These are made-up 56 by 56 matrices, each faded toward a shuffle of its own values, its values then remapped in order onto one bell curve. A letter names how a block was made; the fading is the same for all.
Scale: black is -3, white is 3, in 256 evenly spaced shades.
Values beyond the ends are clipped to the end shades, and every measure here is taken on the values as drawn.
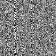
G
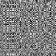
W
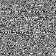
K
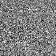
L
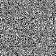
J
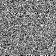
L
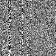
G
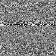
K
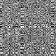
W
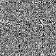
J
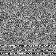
K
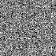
J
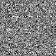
J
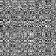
W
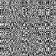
W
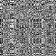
W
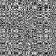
W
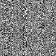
G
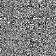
J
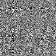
J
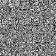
J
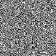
J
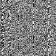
G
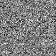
L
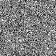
L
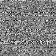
K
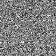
L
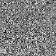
J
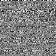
K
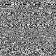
K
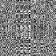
W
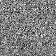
L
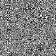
J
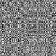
W
